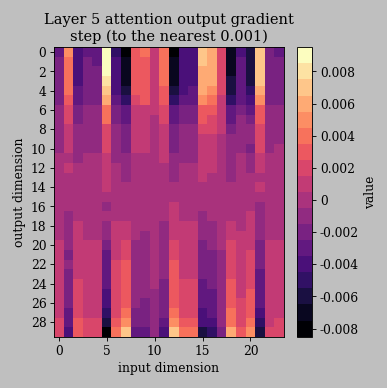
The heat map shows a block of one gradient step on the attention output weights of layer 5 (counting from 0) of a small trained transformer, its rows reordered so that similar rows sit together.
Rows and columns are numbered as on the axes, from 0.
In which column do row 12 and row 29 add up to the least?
5
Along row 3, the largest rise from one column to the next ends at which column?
21
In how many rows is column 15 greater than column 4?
14
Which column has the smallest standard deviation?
10
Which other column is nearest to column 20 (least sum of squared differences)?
18
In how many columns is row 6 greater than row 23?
10
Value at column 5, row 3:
0.008
